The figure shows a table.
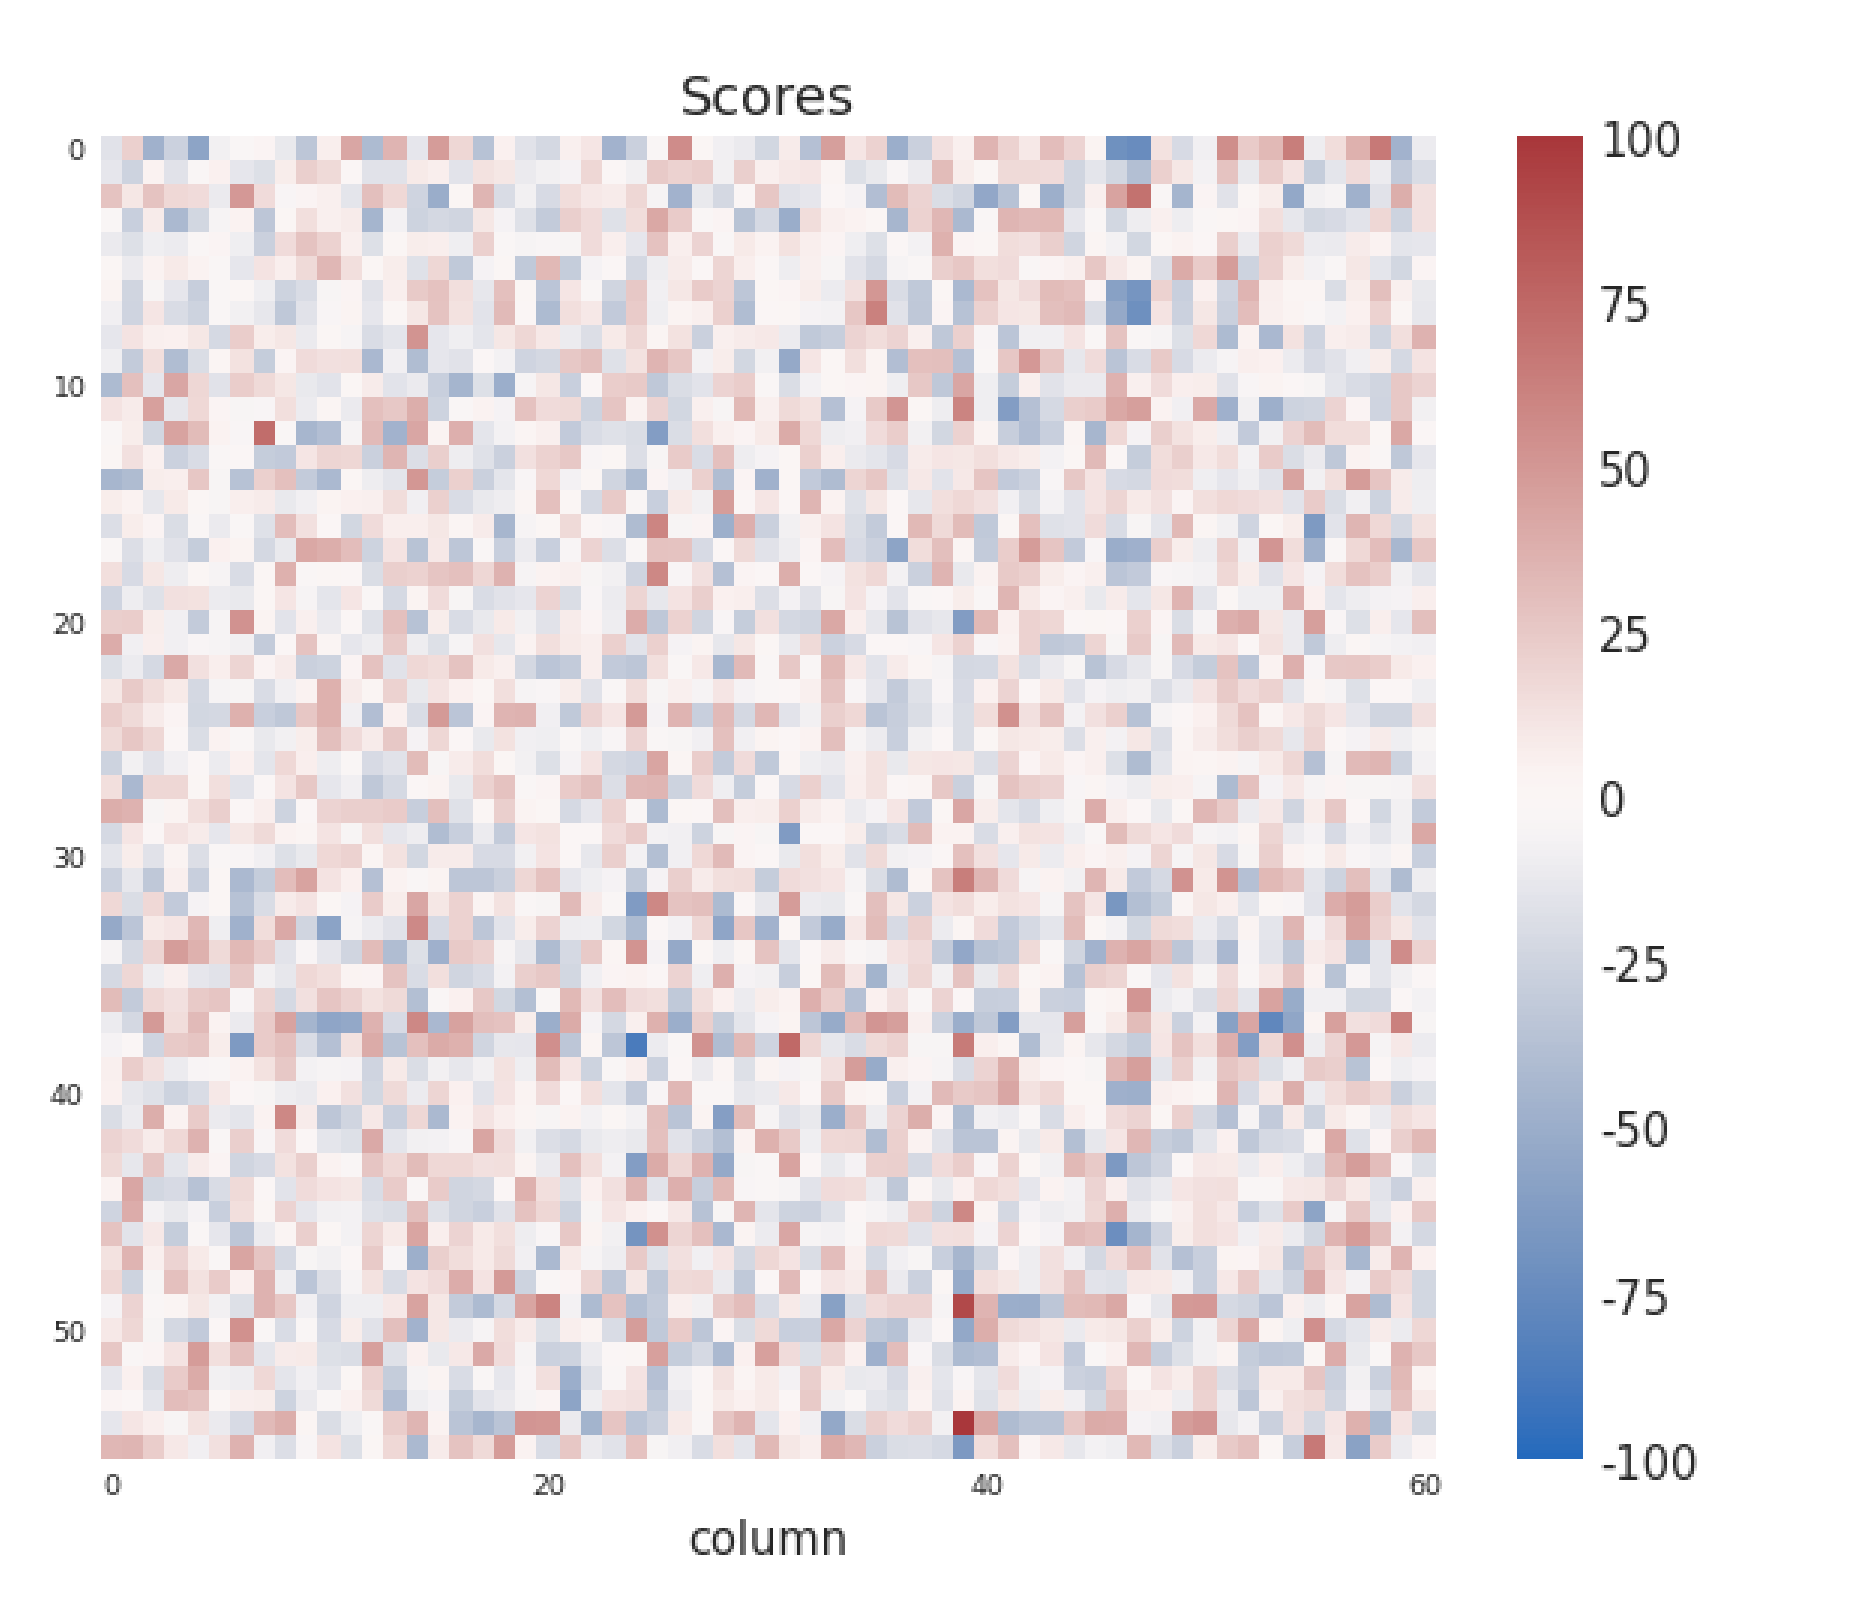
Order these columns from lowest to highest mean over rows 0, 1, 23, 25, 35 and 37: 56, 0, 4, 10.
4, 0, 56, 10
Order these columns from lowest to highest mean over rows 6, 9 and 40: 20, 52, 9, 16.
20, 9, 16, 52
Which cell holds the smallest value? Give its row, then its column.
38, 24
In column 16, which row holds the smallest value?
10
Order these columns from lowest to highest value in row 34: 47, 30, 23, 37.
23, 37, 30, 47
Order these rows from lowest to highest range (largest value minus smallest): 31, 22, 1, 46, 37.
1, 22, 31, 46, 37
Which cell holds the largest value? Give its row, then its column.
54, 39
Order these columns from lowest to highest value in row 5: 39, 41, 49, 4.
4, 41, 39, 49
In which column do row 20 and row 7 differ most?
47
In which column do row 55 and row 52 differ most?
21
